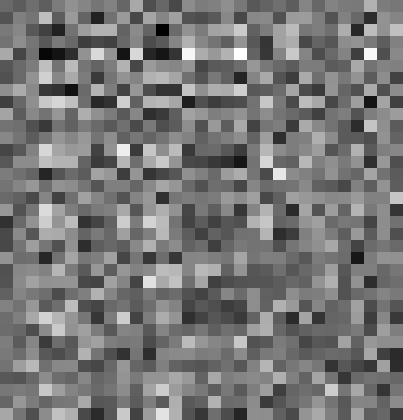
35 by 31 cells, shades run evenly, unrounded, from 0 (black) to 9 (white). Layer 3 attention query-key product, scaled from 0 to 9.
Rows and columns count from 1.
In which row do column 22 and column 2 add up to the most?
15
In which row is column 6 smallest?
8
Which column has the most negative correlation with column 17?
6
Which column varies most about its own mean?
4
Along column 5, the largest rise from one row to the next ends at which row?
9
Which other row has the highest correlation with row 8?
5
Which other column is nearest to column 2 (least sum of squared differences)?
3
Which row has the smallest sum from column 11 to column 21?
26
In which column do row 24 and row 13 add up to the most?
12
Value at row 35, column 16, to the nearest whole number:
2
